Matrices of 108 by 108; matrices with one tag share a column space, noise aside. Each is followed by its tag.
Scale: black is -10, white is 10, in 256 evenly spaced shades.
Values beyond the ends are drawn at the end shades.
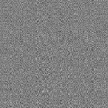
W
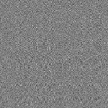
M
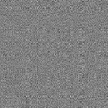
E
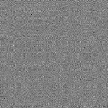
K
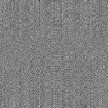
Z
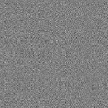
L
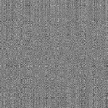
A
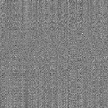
Z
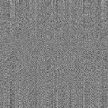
Z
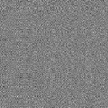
E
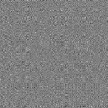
K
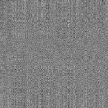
Z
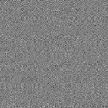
K
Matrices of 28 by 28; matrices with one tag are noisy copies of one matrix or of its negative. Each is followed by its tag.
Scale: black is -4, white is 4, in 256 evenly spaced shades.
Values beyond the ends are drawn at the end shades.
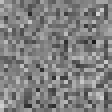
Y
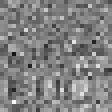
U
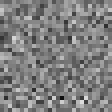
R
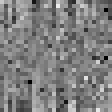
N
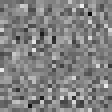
R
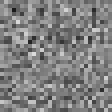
R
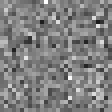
Y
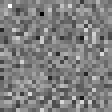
R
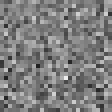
Y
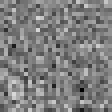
U
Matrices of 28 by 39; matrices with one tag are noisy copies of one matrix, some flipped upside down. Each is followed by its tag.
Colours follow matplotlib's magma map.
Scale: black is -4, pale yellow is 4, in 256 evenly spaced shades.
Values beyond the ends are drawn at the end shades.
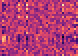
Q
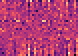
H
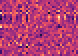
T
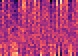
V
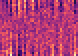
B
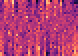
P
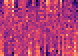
P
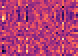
Q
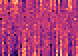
V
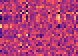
T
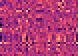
T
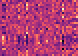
Q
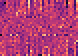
H
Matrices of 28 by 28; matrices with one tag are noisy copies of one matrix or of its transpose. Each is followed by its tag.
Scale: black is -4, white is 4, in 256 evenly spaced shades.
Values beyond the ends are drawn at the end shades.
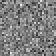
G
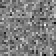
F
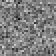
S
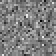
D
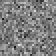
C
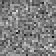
F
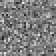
S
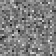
S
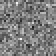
C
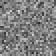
F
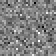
G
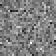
D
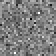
S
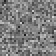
F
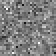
S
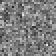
C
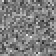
D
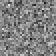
S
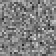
S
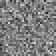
G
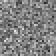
S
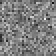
C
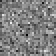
F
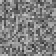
D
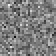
S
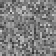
F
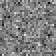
D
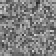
S
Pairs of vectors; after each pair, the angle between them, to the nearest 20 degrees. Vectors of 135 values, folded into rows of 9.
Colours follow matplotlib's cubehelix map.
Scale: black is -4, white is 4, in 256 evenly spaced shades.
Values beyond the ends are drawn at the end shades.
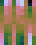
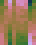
40 degrees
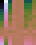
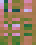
120 degrees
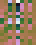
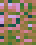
120 degrees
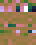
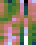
100 degrees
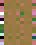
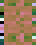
160 degrees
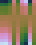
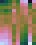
20 degrees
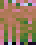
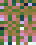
140 degrees
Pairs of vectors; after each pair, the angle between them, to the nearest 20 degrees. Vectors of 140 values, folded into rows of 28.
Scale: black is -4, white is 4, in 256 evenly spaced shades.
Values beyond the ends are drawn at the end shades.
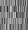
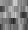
80 degrees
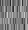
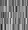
60 degrees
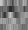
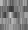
20 degrees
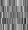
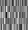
100 degrees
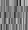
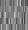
160 degrees
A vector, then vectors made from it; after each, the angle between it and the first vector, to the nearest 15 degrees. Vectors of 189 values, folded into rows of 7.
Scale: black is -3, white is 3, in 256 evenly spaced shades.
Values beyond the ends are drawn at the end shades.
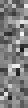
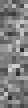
30 degrees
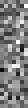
30 degrees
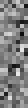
165 degrees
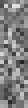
105 degrees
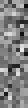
165 degrees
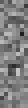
150 degrees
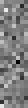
90 degrees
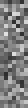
105 degrees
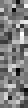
45 degrees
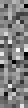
105 degrees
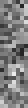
60 degrees
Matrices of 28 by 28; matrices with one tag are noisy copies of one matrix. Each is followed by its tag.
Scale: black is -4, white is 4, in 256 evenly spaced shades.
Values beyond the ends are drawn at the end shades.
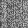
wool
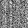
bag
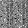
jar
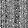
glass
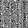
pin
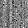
bag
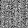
pin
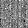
pin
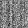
bag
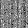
pin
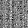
bag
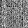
wool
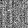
bag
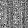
jar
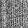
wool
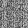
wool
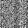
glass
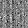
bag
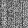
wool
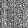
wool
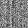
bag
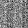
jar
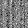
bag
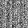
bag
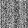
glass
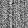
bag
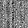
bag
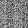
jar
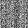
glass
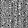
pin
